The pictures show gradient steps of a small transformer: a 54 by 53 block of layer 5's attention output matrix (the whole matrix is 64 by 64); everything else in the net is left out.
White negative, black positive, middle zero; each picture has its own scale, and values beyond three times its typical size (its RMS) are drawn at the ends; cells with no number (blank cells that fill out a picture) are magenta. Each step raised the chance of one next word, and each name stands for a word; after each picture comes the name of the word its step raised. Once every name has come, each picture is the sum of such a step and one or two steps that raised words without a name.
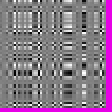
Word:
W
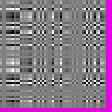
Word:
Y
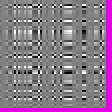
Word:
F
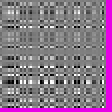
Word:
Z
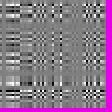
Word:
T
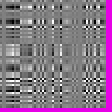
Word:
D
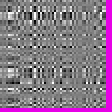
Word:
Z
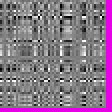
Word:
D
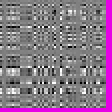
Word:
Z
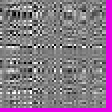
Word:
Y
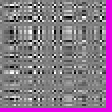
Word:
F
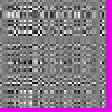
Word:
Y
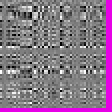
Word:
F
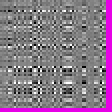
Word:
Z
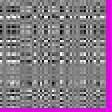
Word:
T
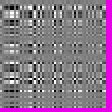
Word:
D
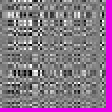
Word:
W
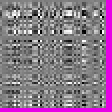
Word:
Y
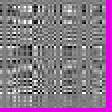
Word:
D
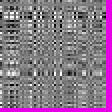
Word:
W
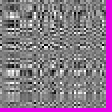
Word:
W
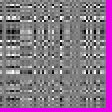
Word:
F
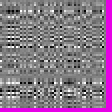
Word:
T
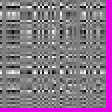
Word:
F
